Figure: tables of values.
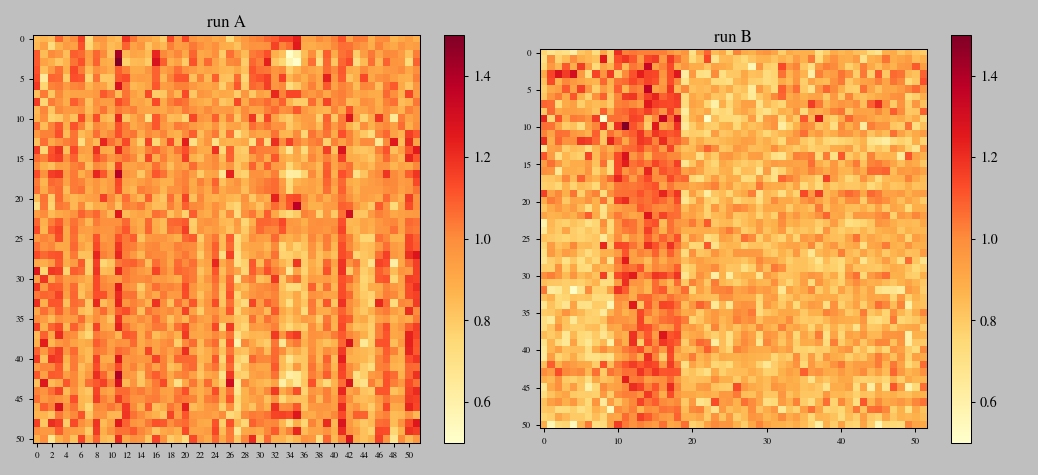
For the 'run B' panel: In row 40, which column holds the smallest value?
0
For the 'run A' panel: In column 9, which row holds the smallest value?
28
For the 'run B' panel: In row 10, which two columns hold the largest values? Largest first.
11, 15
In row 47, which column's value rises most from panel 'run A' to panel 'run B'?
27
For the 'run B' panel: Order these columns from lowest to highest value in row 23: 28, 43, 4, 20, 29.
43, 4, 28, 29, 20
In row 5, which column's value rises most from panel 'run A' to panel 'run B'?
14
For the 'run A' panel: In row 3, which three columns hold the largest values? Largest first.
11, 16, 31
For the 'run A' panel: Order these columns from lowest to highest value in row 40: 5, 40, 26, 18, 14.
40, 18, 14, 5, 26
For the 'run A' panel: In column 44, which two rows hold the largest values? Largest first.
5, 47
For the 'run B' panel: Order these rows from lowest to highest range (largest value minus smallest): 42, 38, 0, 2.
42, 0, 38, 2
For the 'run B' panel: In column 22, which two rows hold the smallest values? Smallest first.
9, 19
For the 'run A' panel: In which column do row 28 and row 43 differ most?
35
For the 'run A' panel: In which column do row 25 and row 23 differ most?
21
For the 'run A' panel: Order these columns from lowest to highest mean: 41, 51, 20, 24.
24, 20, 51, 41
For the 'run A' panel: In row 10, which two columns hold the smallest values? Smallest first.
48, 15
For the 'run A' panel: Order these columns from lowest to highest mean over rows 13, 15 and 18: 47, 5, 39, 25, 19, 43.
25, 43, 19, 39, 47, 5
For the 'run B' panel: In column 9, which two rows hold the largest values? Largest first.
12, 3
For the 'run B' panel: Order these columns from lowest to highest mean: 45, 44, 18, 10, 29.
29, 44, 45, 10, 18
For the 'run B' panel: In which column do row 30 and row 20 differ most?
25
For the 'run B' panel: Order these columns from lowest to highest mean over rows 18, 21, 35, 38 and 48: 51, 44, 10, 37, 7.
7, 44, 51, 37, 10
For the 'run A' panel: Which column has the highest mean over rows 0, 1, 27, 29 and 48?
41
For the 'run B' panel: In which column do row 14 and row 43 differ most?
2
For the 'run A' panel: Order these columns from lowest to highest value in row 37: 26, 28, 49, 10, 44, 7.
7, 28, 44, 49, 10, 26
